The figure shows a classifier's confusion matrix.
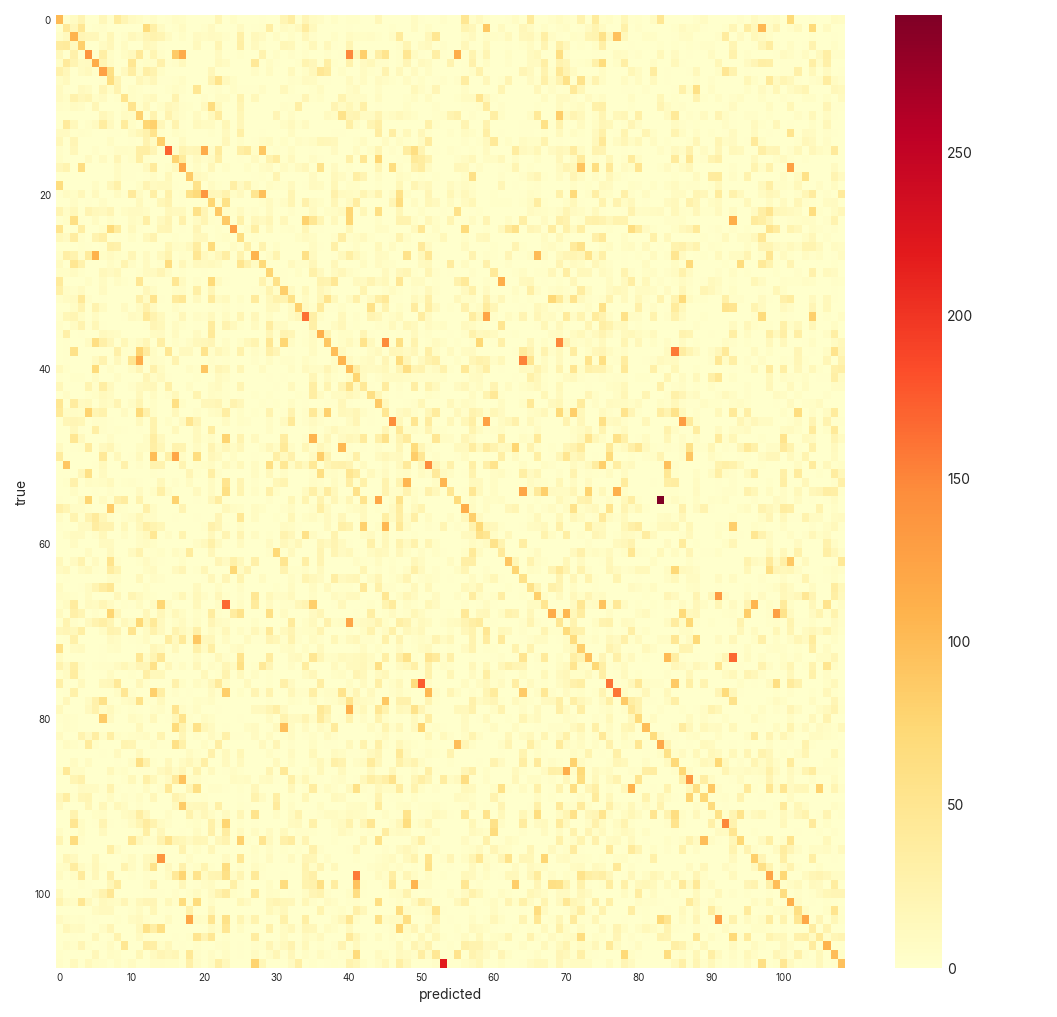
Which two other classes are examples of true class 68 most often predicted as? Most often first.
99, 70
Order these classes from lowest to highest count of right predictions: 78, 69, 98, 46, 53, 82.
69, 82, 78, 53, 98, 46
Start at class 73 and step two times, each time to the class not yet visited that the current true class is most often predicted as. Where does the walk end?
60
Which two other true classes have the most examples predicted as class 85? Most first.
38, 76
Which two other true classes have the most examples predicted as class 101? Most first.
17, 62
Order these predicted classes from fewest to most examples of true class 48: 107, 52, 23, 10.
10, 107, 52, 23
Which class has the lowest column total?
26
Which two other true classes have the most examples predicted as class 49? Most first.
99, 50
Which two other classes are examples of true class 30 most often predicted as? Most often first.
61, 21
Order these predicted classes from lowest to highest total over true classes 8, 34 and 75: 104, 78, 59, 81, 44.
81, 44, 78, 104, 59
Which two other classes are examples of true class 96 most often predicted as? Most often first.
14, 67
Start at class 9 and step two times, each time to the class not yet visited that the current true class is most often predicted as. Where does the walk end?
45
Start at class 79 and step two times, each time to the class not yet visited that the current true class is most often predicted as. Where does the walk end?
20
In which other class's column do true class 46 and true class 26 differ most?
59
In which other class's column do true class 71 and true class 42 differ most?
19
